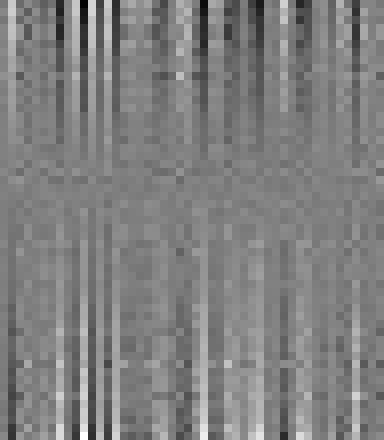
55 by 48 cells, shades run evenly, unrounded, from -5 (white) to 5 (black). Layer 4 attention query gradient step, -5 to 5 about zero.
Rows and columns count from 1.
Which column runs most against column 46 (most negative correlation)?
20
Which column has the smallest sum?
11
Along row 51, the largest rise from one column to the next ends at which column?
12
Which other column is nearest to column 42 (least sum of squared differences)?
6
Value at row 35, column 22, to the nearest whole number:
0
